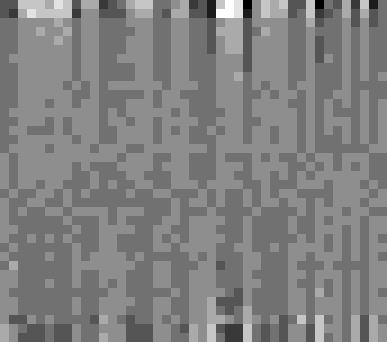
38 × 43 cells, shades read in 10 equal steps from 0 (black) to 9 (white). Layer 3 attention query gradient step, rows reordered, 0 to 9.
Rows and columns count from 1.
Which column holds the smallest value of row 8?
28
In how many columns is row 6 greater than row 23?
15
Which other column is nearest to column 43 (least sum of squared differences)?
19
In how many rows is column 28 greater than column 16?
16
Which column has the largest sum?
25
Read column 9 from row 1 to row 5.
3 2 4 4 4
